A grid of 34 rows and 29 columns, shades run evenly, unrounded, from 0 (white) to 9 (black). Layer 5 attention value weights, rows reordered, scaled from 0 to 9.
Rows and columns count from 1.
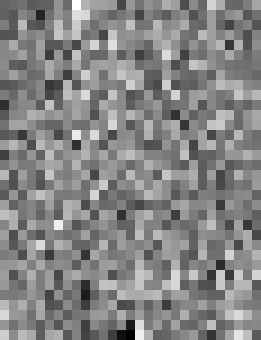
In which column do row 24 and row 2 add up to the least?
10
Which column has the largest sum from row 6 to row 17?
1
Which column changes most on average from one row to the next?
26
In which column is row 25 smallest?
5
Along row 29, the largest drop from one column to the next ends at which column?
25
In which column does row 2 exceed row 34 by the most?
16
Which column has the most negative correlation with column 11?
3
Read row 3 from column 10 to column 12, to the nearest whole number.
4 5 4
